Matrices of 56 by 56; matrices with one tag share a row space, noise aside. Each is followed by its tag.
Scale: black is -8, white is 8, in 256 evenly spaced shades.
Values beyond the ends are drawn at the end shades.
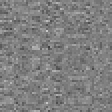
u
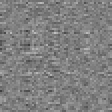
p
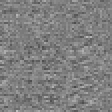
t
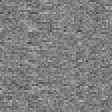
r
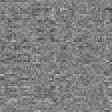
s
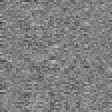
p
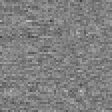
r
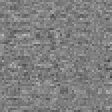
s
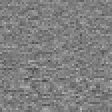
r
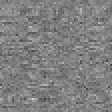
r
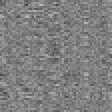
p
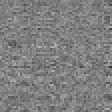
s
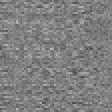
t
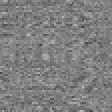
t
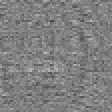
t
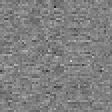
u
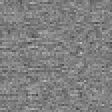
r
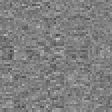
u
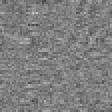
r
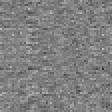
r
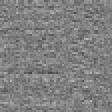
t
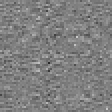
u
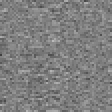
p
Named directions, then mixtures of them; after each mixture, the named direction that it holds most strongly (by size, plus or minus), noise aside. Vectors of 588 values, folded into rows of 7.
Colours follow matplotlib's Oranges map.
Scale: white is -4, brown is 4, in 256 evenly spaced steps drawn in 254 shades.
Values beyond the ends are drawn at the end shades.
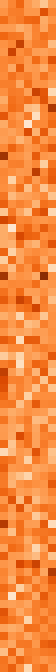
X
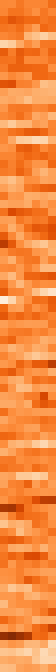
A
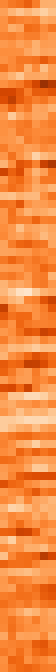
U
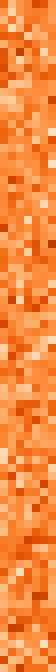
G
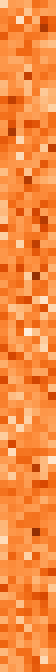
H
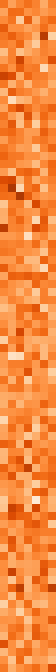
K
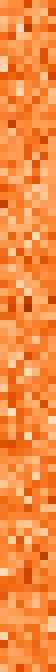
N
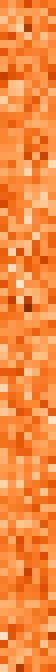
N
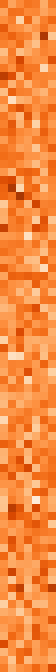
K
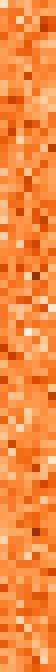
H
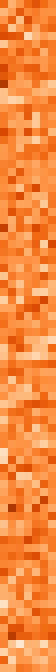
G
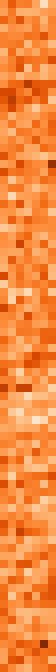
U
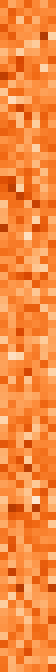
K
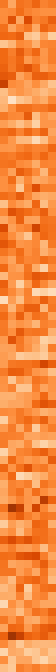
A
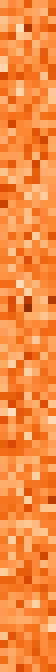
N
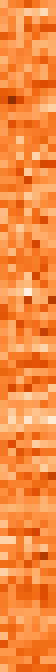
U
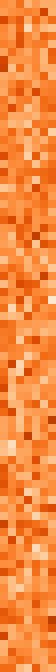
N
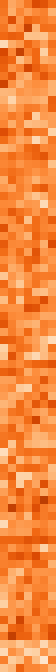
G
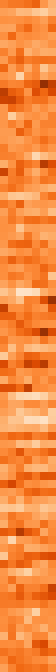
U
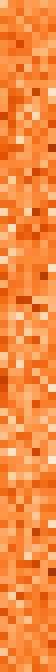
X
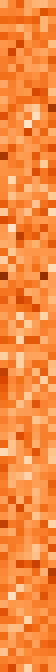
X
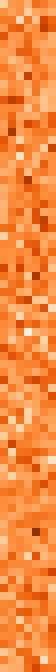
H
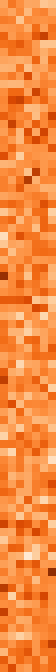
X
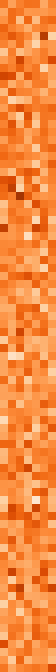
K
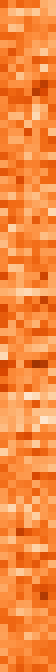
U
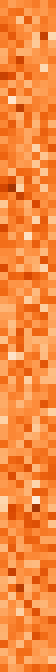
K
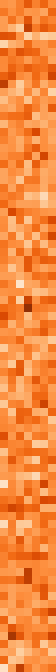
N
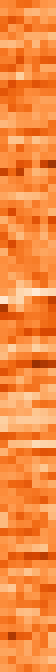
U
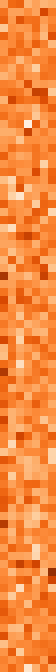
X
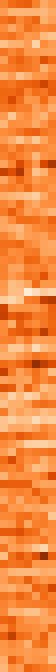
U
